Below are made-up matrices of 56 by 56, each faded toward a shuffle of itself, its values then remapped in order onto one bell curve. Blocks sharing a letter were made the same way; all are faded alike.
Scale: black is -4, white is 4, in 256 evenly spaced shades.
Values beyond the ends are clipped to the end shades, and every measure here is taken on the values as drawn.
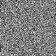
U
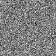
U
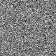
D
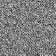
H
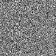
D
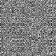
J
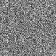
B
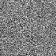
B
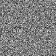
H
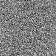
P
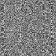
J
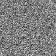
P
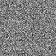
B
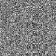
J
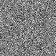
D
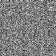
P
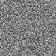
P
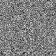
B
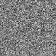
H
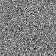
P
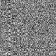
J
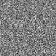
B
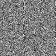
D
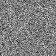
D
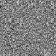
J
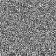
B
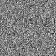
P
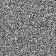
U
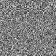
B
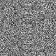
B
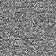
B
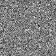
D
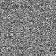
B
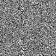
U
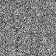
H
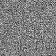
B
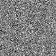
U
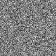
P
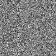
U
